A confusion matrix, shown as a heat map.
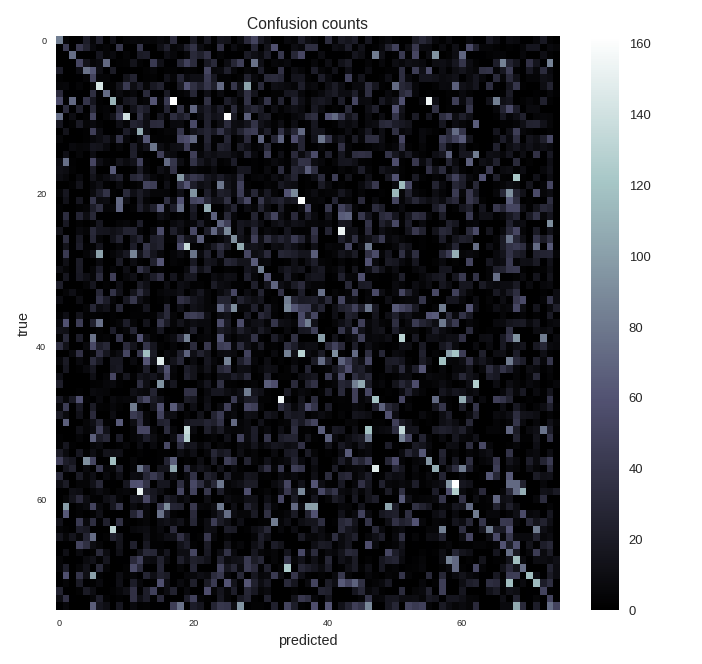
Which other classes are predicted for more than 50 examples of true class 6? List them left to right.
19, 24, 28, 50, 59
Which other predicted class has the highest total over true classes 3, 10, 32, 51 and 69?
19
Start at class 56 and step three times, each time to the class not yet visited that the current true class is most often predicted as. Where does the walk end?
39
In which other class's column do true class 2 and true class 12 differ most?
56
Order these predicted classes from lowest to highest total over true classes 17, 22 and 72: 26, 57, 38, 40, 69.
69, 38, 26, 40, 57
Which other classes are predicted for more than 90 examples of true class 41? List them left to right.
13, 36, 58, 59
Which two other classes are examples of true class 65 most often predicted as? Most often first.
5, 61
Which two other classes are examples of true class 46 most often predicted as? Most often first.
28, 44
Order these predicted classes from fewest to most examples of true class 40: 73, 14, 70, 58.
70, 73, 14, 58
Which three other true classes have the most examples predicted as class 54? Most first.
43, 74, 34
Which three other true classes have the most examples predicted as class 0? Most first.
10, 8, 55
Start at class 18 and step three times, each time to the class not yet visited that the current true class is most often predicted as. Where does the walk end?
59
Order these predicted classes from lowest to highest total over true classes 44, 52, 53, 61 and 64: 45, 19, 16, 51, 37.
45, 51, 37, 19, 16
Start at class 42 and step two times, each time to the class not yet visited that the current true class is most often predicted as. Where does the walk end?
62
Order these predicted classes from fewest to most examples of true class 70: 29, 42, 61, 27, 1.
61, 29, 27, 42, 1
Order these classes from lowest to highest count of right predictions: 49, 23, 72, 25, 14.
72, 49, 23, 14, 25
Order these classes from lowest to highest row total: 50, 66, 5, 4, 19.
66, 5, 4, 50, 19
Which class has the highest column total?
67
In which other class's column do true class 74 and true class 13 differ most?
27
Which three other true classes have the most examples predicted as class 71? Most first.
64, 27, 20
